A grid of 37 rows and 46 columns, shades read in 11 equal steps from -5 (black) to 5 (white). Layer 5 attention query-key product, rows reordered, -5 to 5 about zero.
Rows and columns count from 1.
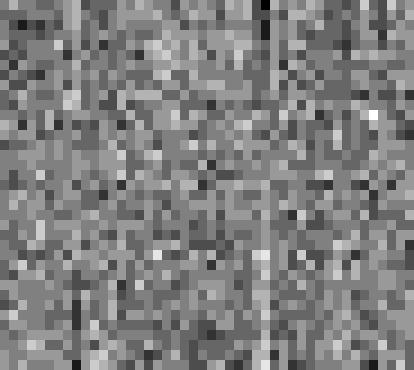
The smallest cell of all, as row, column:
1, 30
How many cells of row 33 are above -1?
26
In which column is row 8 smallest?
5
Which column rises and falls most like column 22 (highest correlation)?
27
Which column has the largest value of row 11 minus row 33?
9
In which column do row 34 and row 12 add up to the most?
42
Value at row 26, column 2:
0
